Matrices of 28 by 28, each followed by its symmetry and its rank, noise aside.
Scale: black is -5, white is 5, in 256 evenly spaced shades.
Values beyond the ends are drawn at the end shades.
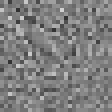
antisymmetric, rank six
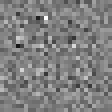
antisymmetric, rank six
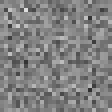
no symmetry, rank six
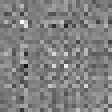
symmetric, rank three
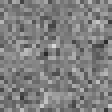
antisymmetric, rank six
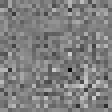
symmetric, rank four
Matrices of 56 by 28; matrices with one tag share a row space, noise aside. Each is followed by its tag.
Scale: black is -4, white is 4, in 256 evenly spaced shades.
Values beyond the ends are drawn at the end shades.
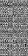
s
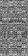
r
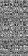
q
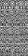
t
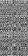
s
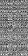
s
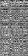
q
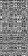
r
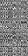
s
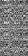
q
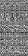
t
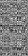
r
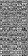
r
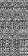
t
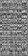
r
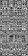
r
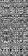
q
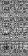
q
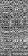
q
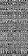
s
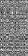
t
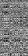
q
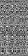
t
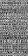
s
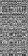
r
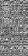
q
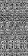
t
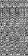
t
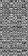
r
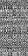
s
